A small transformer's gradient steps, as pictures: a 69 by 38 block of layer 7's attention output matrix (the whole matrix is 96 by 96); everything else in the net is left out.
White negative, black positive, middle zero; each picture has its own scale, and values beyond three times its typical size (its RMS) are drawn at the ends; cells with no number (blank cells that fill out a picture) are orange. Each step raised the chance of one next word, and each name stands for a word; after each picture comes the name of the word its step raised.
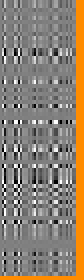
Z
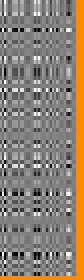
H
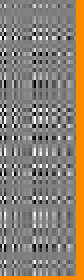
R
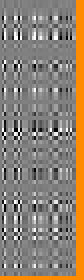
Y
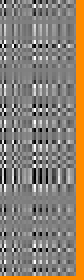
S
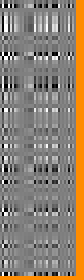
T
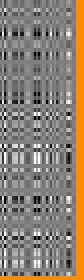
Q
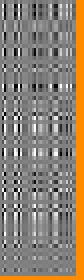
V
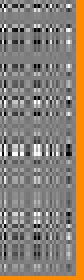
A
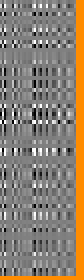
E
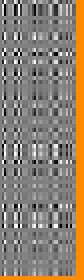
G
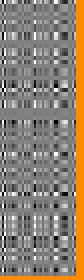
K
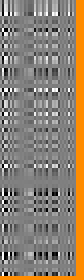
H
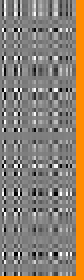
H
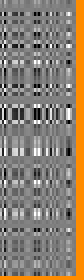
E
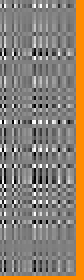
Z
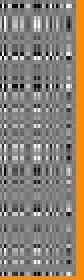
T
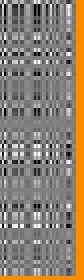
G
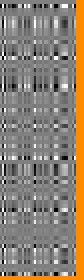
T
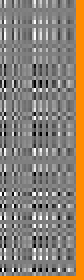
K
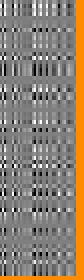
H
